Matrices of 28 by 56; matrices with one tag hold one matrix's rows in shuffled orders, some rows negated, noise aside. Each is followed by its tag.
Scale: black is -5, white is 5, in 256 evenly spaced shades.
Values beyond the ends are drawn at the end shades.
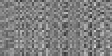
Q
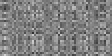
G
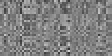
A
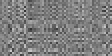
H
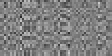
A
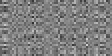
G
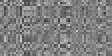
A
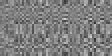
Q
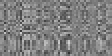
A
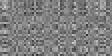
G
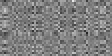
G
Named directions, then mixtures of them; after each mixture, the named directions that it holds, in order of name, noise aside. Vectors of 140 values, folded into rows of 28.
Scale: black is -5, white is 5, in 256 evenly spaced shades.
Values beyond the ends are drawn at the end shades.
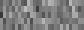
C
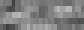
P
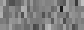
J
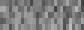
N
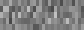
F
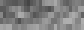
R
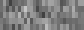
C, J, P.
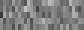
C.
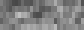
N, P, R.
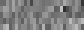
J, N, P.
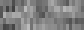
C, P.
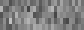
F, N, P.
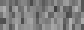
N.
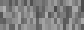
C, N.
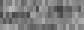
C, P.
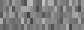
C, N.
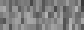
N.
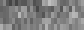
C, J, R.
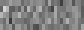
F.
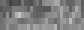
N, P, R.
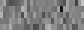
J.
